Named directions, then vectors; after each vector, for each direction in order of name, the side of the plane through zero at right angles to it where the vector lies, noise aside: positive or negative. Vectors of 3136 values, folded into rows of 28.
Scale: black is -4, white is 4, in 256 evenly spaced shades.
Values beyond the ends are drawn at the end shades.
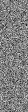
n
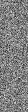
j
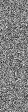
negative, negative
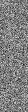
positive, positive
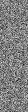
positive, positive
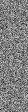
positive, positive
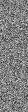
negative, negative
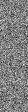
negative, negative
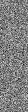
positive, positive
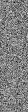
positive, negative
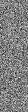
positive, positive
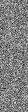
positive, positive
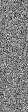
positive, negative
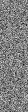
positive, positive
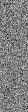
negative, positive
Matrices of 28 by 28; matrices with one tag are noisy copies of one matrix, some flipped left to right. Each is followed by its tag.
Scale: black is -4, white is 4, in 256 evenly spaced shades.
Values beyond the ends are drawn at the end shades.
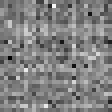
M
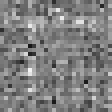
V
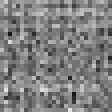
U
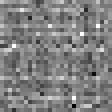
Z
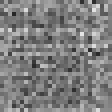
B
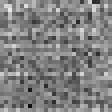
B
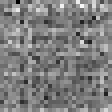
B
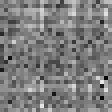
U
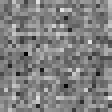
Z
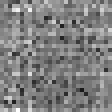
B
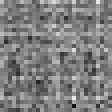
Z
